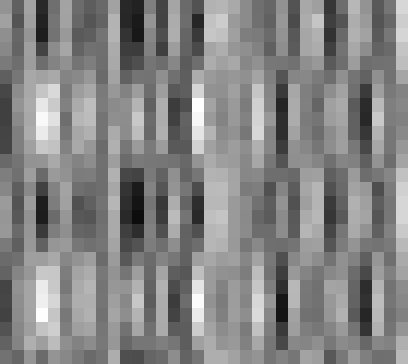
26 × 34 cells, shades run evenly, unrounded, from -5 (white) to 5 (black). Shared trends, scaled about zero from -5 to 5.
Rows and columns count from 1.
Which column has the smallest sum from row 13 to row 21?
34
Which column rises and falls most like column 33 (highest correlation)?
9
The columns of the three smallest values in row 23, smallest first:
4, 17, 22
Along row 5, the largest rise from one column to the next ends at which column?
11
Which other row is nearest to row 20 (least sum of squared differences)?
24
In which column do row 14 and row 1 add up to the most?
12
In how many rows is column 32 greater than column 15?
12
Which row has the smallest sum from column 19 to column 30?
26
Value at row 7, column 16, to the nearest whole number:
1
